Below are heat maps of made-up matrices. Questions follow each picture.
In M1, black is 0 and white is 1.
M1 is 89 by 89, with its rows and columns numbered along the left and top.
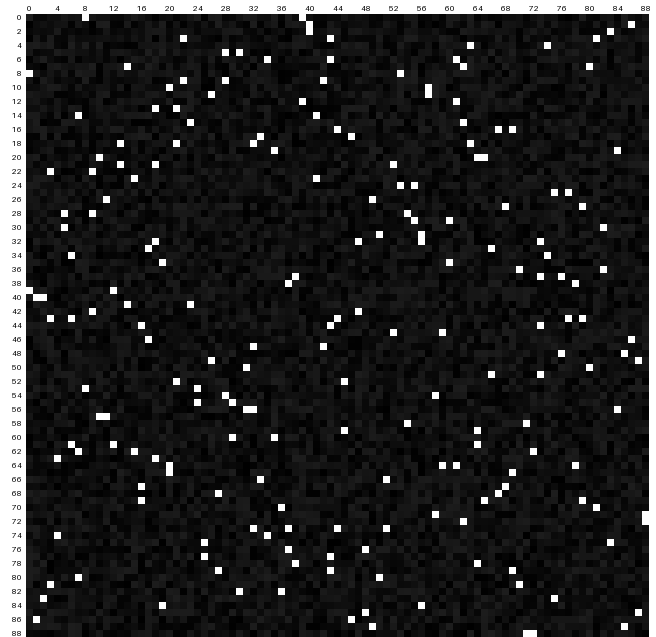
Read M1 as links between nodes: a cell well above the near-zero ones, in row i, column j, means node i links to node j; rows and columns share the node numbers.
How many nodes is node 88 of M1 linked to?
2
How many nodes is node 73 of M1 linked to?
4
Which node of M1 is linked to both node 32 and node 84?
node 56
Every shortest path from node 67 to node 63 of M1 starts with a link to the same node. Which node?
node 16
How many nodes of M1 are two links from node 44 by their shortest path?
9
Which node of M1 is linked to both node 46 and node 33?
node 17
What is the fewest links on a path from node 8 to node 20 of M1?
6
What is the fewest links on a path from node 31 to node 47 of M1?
3
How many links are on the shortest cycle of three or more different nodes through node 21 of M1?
3
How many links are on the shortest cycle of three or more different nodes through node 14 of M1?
6
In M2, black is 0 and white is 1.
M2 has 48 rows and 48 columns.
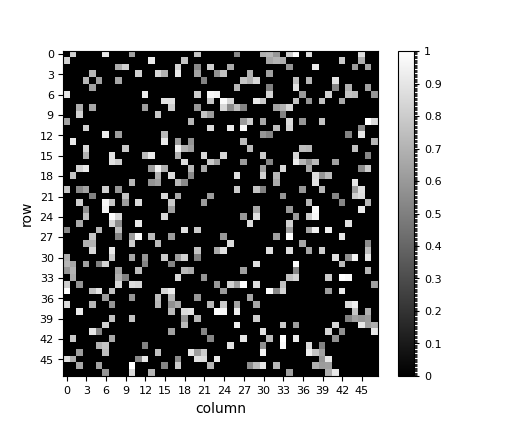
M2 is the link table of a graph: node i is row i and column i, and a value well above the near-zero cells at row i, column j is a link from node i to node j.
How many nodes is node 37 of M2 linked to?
12
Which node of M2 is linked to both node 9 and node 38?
node 2
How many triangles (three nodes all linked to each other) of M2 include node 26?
7
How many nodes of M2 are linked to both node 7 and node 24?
4
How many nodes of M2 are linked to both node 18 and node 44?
5
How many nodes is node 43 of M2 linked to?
8
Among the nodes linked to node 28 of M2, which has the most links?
node 46
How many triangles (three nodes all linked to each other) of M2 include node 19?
7
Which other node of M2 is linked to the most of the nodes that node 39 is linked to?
node 30
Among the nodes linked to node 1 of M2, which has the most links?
node 0
